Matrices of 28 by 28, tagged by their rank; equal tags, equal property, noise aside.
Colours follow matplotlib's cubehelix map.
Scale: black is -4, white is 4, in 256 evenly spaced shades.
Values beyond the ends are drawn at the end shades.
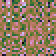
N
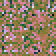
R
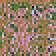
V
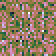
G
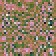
G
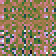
G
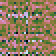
N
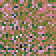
V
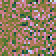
V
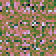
G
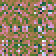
N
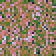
R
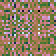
N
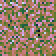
R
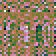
N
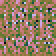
V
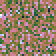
R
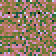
V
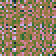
N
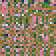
G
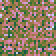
R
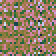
G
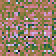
N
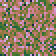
R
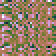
N
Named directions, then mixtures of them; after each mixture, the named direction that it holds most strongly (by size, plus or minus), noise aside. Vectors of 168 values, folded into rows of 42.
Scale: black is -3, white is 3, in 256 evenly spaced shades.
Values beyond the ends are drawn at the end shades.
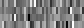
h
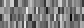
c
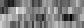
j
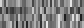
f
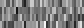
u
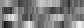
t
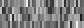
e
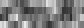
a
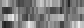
t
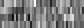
h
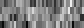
a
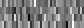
h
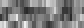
a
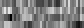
t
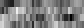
j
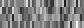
e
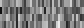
f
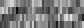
j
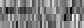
f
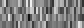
e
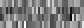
f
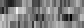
j
